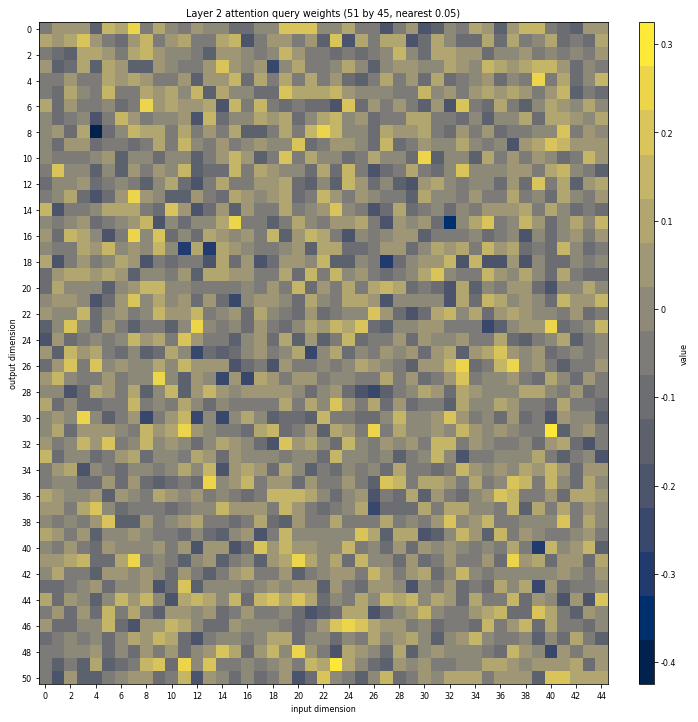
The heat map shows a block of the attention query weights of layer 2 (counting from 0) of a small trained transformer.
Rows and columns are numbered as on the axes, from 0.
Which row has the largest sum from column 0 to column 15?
1
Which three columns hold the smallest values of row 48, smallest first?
40, 23, 29
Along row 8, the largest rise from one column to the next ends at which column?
5
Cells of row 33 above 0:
9
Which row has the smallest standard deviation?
42
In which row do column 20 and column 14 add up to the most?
48
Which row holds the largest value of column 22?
8
